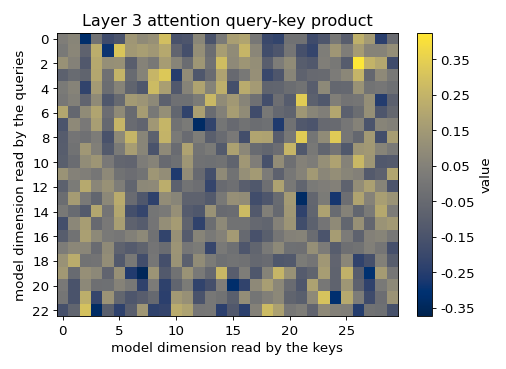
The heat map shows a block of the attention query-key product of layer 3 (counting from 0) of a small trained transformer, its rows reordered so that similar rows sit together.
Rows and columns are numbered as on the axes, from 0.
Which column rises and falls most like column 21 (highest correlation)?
24
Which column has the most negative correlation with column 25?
27
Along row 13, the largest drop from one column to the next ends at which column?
21
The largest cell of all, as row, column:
2, 26
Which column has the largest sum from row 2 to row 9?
9
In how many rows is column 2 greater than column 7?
15
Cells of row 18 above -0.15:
26
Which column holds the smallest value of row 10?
18
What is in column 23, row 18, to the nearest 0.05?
0.15
